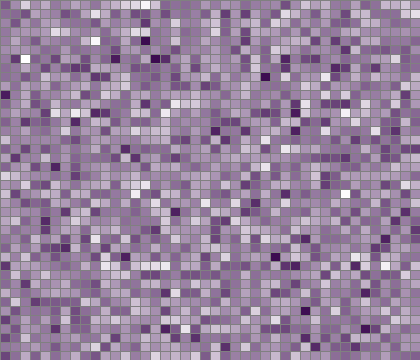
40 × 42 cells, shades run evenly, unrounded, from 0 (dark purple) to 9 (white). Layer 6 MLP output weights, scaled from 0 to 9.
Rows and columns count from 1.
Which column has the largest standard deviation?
15
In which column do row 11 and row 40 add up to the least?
1
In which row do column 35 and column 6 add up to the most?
13
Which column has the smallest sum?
34
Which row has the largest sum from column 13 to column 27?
40
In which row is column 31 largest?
12
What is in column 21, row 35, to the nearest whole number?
7
